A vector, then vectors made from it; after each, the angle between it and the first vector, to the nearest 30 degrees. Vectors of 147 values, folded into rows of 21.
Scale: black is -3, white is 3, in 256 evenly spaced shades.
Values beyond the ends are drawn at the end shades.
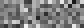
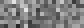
60 degrees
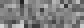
120 degrees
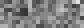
120 degrees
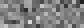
150 degrees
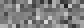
120 degrees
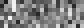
90 degrees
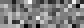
150 degrees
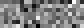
150 degrees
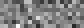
150 degrees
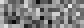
120 degrees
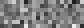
30 degrees
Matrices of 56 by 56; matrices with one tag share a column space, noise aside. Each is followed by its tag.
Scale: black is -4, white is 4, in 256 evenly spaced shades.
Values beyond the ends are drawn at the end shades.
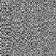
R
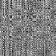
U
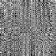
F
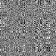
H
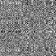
H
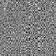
R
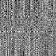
U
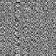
R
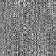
F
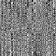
F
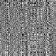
F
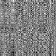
F
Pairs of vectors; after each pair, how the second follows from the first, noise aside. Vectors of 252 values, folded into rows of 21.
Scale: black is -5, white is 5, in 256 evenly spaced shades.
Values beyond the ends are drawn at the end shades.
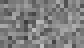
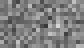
reversed, negated.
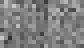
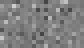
partly zeroed.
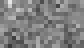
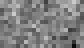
reversed, negated.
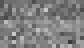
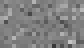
negated, partly zeroed.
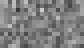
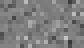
reversed, negated, partly zeroed.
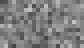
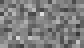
wrapped around.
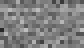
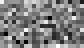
wrapped around, scaled up.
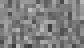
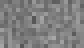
reversed, shrunk.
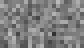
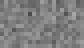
reversed, shrunk.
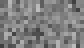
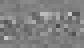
reversed, negated, partly zeroed.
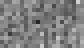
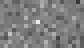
negated, partly zeroed.
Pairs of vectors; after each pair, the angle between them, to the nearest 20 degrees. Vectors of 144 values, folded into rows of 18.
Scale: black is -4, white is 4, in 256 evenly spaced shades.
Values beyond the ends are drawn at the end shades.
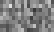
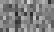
100 degrees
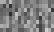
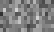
120 degrees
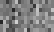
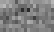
120 degrees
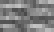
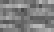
20 degrees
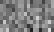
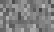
100 degrees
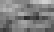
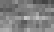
160 degrees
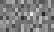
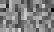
100 degrees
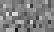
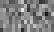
100 degrees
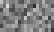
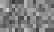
60 degrees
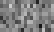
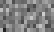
100 degrees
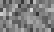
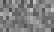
40 degrees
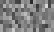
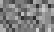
80 degrees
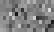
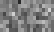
60 degrees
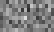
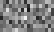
20 degrees
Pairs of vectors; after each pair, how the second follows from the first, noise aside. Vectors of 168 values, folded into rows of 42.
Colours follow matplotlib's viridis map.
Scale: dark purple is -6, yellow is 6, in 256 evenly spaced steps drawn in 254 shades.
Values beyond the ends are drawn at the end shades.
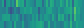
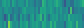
shuffled.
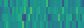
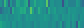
partly zeroed.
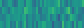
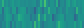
wrapped around, partly zeroed.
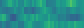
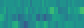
wrapped around, partly zeroed.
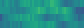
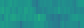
wrapped around, shrunk.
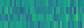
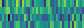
reversed, scaled up.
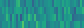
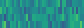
shuffled.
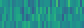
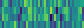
reversed, scaled up.
